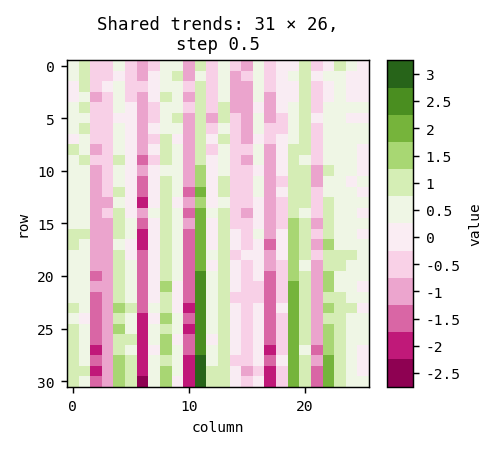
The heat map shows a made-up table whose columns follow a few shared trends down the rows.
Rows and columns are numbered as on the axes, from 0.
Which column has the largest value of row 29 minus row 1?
11
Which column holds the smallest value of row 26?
6
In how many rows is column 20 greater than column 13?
8
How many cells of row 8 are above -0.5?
17
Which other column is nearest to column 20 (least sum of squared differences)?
13
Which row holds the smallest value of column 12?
5
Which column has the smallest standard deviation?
20
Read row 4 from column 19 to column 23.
0.5 1 -0.5 0.5 0.5
